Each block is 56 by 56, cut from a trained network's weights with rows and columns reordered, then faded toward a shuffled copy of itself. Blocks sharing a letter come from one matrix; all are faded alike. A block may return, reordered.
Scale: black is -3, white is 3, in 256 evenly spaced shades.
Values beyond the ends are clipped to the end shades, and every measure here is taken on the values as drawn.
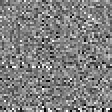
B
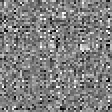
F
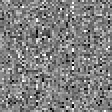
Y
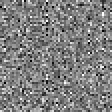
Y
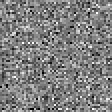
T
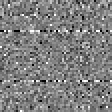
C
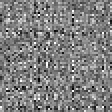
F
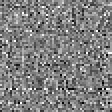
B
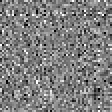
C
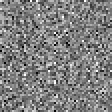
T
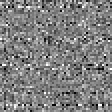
B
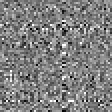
B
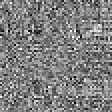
T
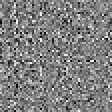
C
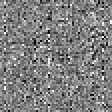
Y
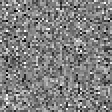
Y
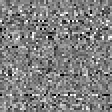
B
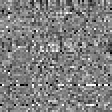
F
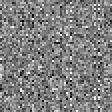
Y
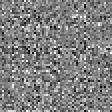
F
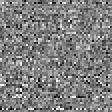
B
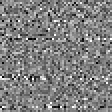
B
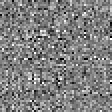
C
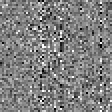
Y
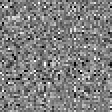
C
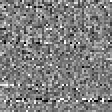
B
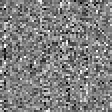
Y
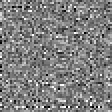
B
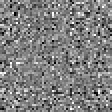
C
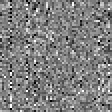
Y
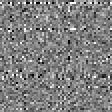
F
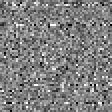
B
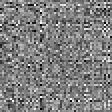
F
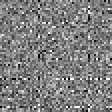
B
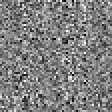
T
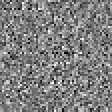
T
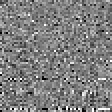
F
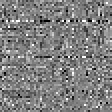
F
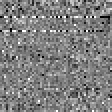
C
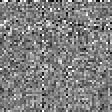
B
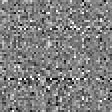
F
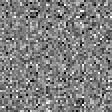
C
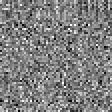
T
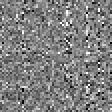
Y
